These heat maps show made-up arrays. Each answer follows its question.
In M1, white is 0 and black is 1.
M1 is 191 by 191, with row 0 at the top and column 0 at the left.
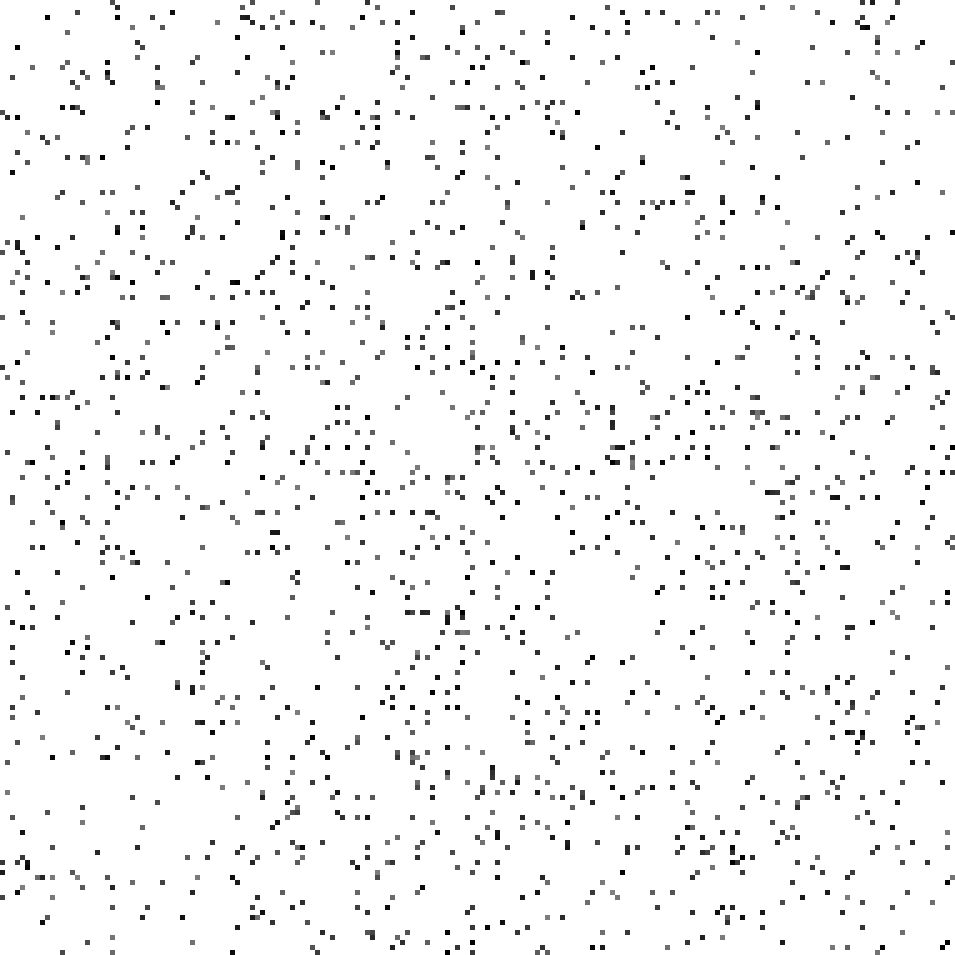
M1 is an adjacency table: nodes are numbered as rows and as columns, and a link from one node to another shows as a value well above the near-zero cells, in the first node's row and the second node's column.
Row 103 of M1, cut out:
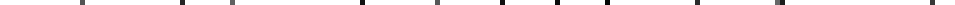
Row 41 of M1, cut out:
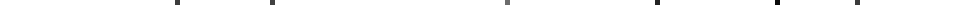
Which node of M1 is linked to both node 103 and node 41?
node 155
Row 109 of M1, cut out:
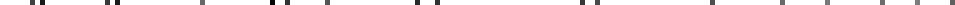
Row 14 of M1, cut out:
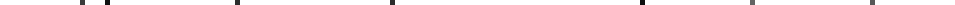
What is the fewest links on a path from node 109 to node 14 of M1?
2
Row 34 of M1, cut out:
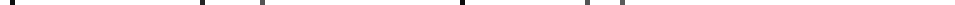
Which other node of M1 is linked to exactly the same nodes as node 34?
node 132
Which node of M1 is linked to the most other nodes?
node 89
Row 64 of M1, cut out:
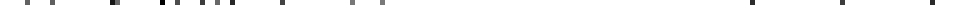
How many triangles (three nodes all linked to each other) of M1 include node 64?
6
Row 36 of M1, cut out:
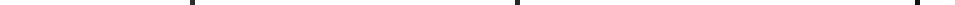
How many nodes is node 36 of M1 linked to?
3
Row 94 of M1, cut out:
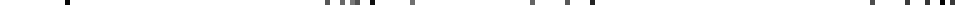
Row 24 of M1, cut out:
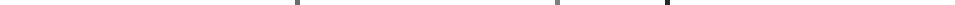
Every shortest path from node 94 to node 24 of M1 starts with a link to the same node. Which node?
node 82
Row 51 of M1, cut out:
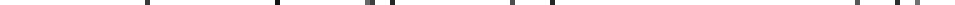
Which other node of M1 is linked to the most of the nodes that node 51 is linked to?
node 123
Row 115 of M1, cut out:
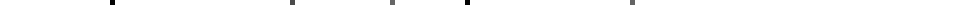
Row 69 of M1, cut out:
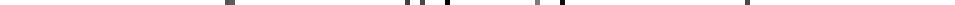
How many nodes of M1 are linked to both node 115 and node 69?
0
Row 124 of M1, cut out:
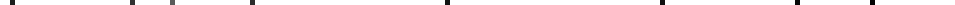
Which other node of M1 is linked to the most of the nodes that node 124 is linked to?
node 52
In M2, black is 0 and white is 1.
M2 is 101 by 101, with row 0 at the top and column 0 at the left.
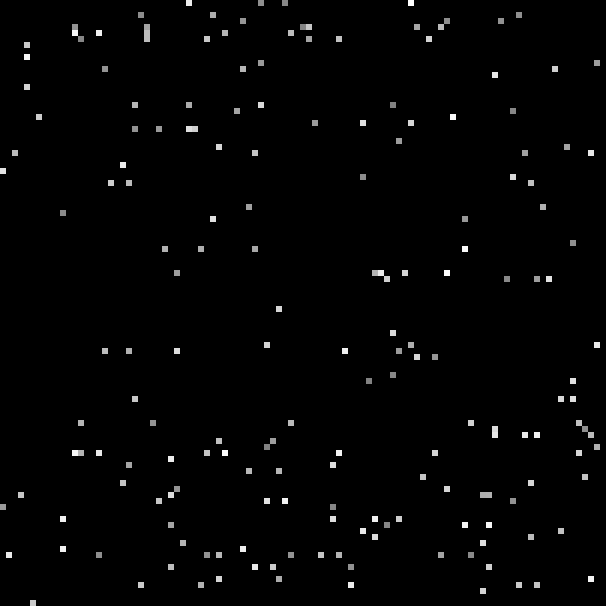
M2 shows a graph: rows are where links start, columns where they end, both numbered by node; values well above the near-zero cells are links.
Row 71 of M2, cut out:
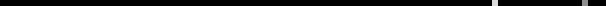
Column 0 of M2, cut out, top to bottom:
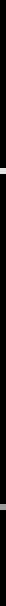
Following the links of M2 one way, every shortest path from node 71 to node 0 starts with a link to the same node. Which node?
node 82
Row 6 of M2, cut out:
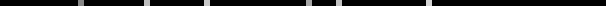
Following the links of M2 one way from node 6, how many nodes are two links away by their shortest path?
7
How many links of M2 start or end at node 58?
7
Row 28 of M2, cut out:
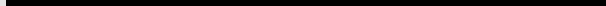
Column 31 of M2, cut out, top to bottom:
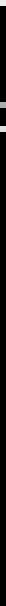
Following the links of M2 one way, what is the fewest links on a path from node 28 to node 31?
2
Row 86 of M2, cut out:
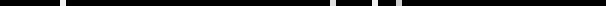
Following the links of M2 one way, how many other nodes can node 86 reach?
10
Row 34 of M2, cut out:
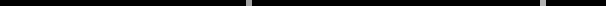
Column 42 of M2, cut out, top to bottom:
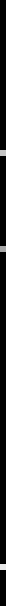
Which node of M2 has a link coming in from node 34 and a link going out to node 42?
node 41
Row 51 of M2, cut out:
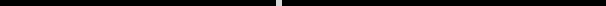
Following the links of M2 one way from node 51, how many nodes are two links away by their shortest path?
4
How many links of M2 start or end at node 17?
6
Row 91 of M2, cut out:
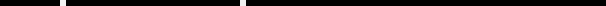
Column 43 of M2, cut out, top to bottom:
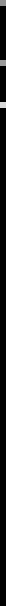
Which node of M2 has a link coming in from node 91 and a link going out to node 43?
node 10
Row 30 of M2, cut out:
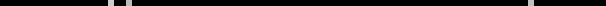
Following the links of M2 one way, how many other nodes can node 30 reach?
11
